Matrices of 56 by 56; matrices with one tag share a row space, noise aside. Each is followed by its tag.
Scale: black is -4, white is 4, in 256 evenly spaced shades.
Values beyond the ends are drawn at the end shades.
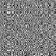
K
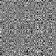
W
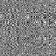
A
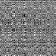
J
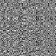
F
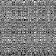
J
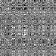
J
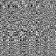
F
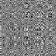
W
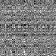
J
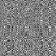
K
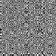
W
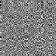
W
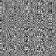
W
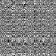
J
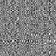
A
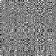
W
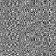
A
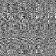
F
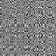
W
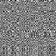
A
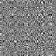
W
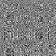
K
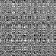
J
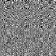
K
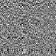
F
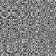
F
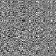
F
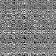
J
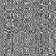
K
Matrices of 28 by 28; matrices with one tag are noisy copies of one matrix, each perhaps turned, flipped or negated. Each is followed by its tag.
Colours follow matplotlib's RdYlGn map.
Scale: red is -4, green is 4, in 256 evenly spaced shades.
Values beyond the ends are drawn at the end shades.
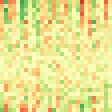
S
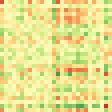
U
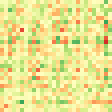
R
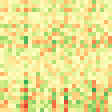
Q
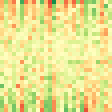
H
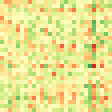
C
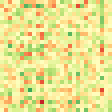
R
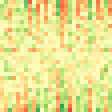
H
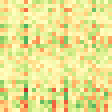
Q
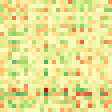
C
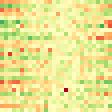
S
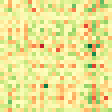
C
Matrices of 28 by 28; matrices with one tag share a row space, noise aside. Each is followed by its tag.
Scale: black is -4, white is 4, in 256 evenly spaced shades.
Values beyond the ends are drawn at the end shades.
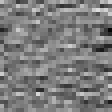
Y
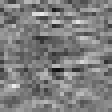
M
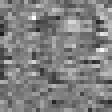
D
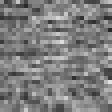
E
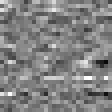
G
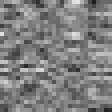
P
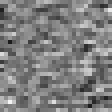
G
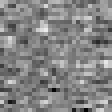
G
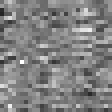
G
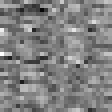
P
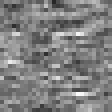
M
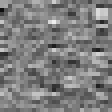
D
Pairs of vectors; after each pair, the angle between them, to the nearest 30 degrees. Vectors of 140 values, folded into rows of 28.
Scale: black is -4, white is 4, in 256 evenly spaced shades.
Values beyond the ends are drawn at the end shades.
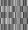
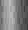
90 degrees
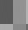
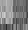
150 degrees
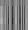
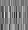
120 degrees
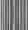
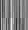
120 degrees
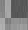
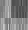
30 degrees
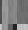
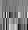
120 degrees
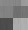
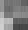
150 degrees
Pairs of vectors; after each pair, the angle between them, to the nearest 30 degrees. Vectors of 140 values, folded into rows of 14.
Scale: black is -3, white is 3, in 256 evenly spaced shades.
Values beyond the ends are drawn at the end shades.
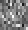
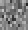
120 degrees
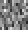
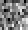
150 degrees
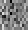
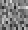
120 degrees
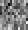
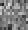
150 degrees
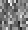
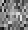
90 degrees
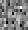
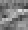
90 degrees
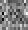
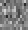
60 degrees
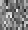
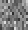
60 degrees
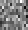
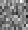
30 degrees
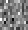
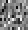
120 degrees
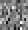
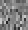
30 degrees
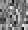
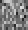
90 degrees
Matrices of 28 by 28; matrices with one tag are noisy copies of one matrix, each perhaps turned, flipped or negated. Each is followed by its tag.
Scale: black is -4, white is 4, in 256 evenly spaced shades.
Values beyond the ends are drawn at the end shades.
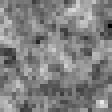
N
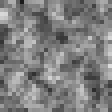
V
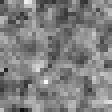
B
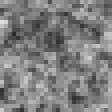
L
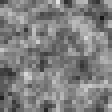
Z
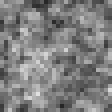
L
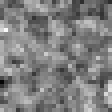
B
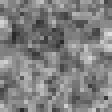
L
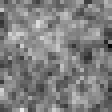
L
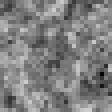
N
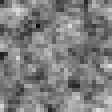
Z
